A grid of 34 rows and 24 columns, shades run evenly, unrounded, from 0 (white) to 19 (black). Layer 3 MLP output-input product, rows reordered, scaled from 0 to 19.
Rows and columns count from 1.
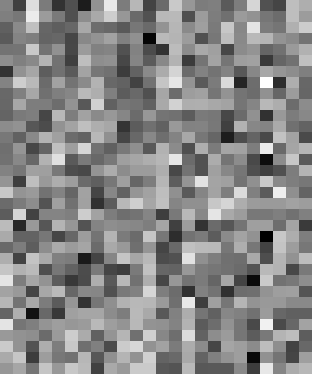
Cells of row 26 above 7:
17
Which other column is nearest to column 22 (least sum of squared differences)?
19
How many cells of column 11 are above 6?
27
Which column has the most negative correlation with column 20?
12
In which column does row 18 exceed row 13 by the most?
8
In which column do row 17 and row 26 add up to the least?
21
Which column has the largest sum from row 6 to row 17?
10
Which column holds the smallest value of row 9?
7
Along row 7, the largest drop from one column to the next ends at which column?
2
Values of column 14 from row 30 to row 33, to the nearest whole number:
9 11 10 11
